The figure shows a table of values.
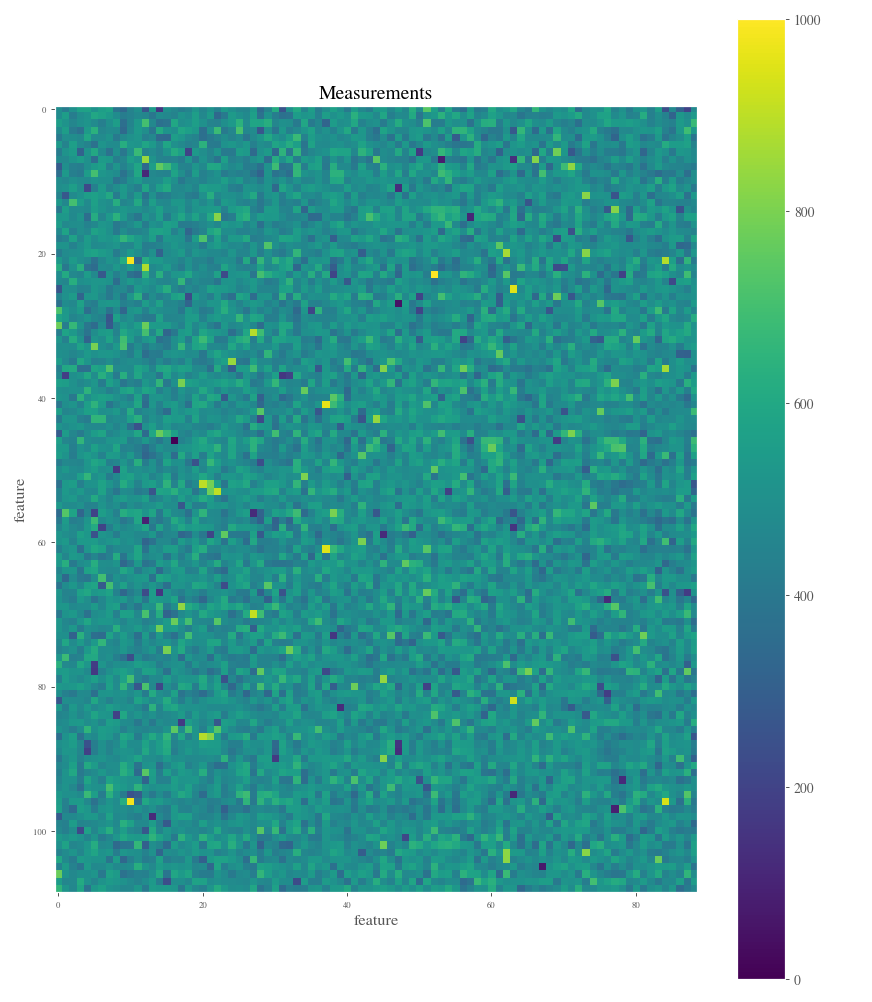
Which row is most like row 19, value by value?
34
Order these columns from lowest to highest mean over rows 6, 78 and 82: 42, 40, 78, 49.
78, 49, 40, 42
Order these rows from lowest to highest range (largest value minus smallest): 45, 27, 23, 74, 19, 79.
74, 19, 45, 79, 27, 23
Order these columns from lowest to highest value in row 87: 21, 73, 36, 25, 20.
36, 25, 73, 21, 20
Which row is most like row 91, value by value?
64
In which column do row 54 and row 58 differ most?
63
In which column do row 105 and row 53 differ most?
21
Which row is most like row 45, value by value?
8
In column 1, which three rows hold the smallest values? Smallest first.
37, 12, 65
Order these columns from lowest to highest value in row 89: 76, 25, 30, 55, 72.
30, 76, 25, 72, 55
